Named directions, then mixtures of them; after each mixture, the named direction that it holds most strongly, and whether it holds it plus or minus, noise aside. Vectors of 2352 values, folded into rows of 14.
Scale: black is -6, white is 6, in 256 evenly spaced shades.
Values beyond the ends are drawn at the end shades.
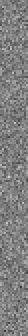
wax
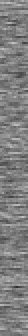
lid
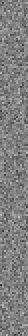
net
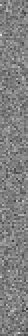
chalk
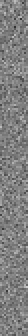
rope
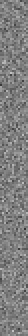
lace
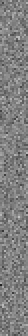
net, plus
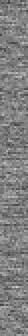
lid, minus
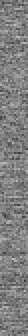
lid, minus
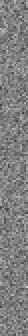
rope, plus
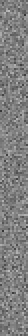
net, plus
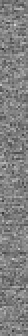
lace, minus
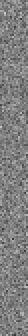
rope, plus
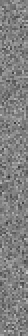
wax, minus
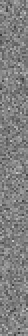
chalk, minus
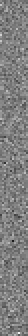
chalk, plus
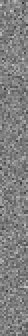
rope, plus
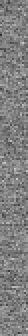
chalk, minus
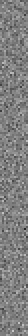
lace, plus
